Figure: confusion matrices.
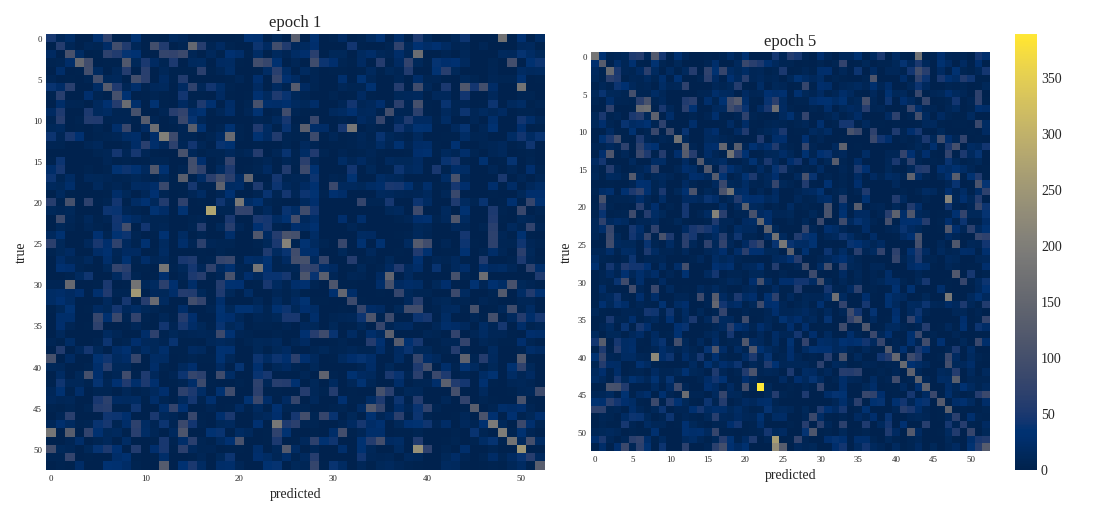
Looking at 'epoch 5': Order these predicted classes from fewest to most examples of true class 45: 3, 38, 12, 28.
3, 38, 28, 12
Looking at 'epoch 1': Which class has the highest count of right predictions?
50
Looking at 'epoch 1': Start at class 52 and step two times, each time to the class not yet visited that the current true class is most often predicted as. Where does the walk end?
19
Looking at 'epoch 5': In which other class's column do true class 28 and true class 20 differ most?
35
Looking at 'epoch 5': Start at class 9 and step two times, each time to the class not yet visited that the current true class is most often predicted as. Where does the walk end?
24
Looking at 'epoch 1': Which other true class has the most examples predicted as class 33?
20
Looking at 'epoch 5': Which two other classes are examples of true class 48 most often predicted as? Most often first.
29, 16
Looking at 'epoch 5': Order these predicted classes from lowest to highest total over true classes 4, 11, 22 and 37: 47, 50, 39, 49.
50, 47, 49, 39
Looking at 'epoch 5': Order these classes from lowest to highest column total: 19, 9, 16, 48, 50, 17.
50, 9, 19, 48, 17, 16
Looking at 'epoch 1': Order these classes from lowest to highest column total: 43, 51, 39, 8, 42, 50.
42, 51, 43, 8, 50, 39
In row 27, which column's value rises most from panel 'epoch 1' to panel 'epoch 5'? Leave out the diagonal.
40
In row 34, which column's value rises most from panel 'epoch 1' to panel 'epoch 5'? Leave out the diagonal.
17
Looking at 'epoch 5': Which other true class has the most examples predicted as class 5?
16
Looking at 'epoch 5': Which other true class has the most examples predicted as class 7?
6
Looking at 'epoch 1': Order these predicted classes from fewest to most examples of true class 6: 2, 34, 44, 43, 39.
43, 34, 2, 39, 44
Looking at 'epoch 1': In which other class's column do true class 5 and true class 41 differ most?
29
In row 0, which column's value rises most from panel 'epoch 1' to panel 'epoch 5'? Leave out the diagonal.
43
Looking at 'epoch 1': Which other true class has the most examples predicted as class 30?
18
